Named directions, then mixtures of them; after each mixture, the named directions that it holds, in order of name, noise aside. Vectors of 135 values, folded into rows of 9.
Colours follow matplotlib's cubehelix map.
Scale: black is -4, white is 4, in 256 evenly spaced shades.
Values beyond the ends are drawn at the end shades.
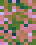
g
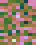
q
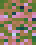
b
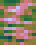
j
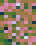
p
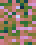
g, q.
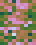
g, j.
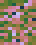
b, j, q.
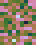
q.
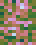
g, j, q.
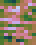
j.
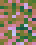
b, g, p.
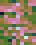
j, p, q.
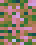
j, q.
